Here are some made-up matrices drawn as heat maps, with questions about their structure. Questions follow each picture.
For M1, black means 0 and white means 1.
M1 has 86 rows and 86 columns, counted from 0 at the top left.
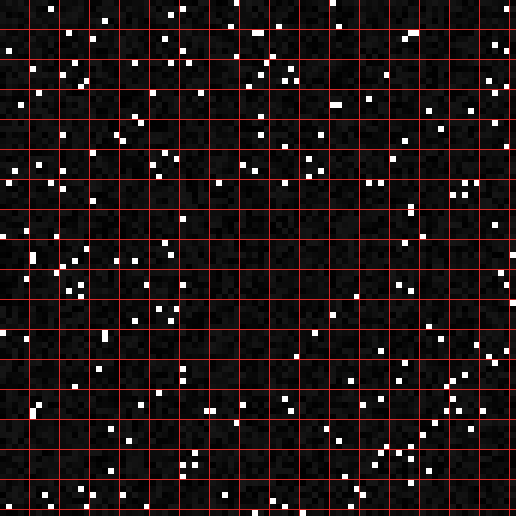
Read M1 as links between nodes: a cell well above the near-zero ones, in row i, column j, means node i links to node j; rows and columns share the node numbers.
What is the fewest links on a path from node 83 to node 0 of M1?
4
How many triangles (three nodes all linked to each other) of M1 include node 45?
0
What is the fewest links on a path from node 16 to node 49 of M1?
5
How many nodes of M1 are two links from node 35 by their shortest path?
6
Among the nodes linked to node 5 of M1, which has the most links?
node 68
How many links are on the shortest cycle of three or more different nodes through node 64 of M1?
6
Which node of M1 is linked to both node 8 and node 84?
node 1
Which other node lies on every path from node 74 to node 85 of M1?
node 42
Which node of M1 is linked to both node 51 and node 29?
node 26
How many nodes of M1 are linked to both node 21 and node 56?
1
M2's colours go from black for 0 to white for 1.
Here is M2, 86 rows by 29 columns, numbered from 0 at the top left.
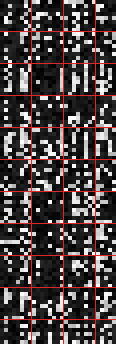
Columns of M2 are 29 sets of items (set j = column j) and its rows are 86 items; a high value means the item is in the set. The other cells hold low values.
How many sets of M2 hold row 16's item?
5
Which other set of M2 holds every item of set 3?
21
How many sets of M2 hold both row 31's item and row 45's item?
0
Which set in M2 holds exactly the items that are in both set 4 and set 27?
13
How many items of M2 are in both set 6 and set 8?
4
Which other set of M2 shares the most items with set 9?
19
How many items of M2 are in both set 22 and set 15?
7
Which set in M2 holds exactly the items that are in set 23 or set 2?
18
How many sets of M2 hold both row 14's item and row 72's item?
1
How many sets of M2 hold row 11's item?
3
